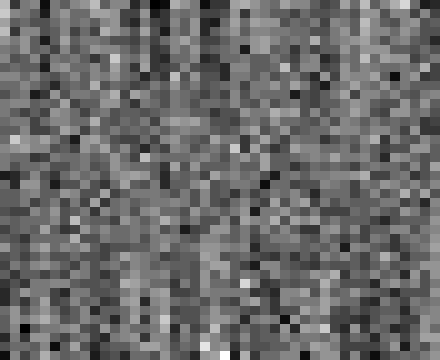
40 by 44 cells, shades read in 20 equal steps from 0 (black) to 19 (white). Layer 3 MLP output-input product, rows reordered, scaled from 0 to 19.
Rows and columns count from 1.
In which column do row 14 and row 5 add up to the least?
44
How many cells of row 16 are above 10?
9
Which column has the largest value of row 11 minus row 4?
14
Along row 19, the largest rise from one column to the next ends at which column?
18
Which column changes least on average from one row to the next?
16
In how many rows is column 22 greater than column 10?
21
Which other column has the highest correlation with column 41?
37
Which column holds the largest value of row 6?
27
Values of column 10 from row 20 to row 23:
9 6 6 12
